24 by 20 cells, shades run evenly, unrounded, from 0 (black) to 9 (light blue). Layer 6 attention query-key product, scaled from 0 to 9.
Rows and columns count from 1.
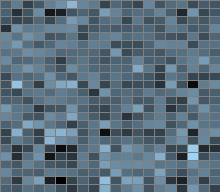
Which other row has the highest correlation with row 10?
18
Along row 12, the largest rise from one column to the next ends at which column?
10
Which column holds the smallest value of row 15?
12
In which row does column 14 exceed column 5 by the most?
20
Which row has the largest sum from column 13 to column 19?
21
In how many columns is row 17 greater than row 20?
9
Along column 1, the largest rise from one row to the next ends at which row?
5
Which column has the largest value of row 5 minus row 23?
6
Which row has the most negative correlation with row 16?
1
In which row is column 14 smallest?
17
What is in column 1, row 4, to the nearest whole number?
2
